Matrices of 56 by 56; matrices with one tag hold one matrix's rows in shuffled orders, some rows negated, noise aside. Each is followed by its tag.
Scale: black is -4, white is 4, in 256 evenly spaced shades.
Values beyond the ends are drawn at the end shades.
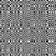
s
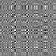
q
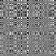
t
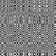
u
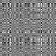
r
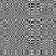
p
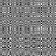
r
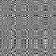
q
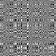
t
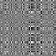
p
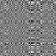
p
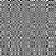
s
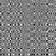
s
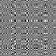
q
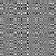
t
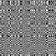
s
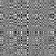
t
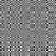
s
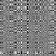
t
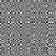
s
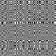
u
